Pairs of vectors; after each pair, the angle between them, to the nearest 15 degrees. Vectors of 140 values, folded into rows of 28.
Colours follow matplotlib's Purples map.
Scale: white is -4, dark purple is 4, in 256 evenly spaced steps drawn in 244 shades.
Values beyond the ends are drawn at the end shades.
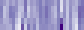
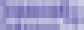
120 degrees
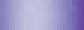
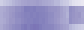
135 degrees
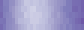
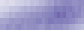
90 degrees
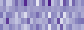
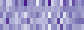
15 degrees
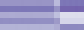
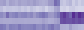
165 degrees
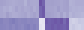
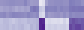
165 degrees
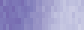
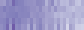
30 degrees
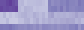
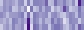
90 degrees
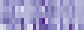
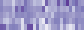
150 degrees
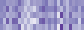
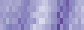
120 degrees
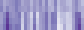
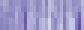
60 degrees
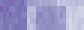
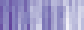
45 degrees
